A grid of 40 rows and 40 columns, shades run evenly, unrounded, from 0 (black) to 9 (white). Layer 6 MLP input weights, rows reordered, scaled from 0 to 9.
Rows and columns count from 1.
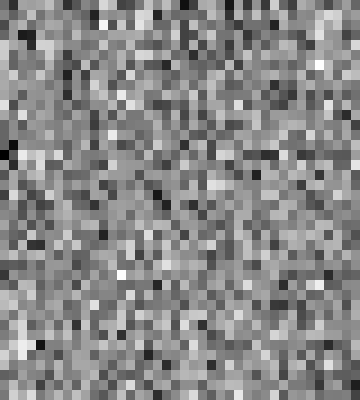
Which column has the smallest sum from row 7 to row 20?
8
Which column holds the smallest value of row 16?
1
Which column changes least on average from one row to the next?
10
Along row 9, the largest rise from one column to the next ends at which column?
11
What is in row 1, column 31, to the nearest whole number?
7
